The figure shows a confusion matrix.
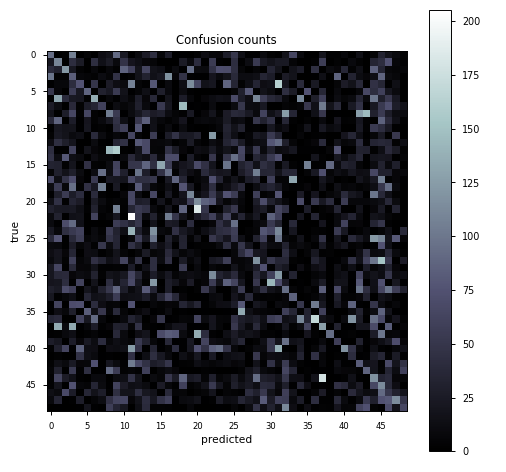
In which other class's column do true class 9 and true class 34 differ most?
36
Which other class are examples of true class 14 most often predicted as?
25
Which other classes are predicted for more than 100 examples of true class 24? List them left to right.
11, 14, 31
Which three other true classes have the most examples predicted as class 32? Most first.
8, 48, 39
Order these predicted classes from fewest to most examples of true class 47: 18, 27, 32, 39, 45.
18, 27, 39, 32, 45
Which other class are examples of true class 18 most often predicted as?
7
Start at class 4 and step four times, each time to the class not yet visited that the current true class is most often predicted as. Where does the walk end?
11
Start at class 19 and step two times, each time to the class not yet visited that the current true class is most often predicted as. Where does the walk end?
37
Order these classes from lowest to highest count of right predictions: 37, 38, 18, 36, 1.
18, 38, 1, 37, 36
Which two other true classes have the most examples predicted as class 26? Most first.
35, 34
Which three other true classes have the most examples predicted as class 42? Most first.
8, 32, 31
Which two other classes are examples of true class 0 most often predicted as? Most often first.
3, 9
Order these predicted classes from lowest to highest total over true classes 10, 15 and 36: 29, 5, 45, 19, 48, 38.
48, 19, 29, 5, 38, 45
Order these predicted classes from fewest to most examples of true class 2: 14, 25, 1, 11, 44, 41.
41, 14, 1, 25, 11, 44
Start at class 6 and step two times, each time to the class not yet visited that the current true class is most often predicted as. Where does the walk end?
46
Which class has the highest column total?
45
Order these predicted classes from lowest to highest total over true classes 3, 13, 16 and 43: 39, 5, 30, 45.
5, 30, 45, 39
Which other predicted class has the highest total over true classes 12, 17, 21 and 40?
31
